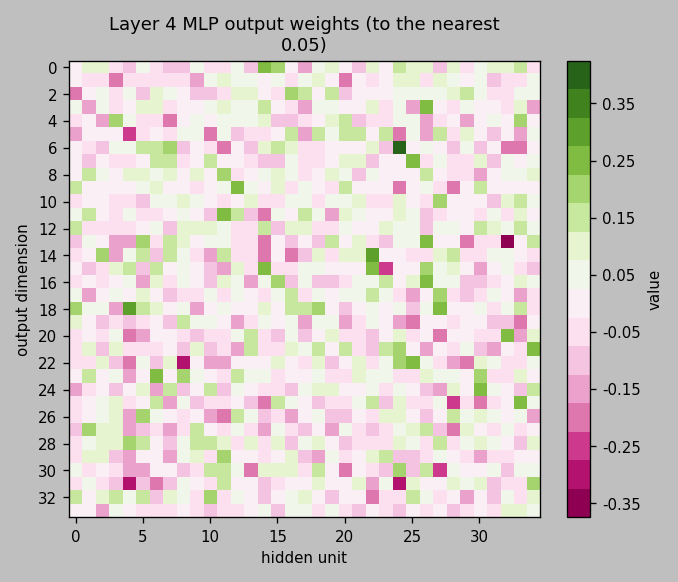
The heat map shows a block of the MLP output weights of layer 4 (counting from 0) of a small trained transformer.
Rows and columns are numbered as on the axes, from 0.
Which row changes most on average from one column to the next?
5
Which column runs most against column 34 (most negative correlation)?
22
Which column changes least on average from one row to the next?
21
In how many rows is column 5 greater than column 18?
14
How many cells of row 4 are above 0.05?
5
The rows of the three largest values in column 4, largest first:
18, 28, 15
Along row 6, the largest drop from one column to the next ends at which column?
25
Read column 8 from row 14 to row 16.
0.05 0.05 0.05
